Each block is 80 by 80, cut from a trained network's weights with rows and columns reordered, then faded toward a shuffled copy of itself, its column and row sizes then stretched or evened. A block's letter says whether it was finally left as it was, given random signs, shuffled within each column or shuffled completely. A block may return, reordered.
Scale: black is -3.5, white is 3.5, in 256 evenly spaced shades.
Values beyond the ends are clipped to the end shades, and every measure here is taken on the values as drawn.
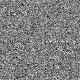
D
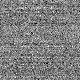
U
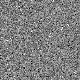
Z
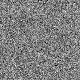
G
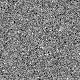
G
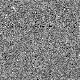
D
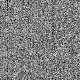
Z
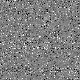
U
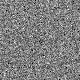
G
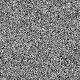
G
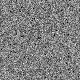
G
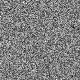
Z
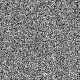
Z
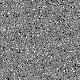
G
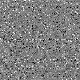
U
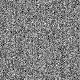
Z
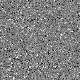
U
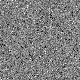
G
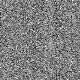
Z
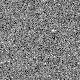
G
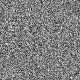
D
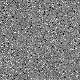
Z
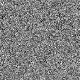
D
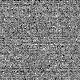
U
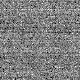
U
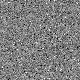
G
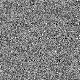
D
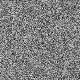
D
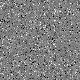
Z
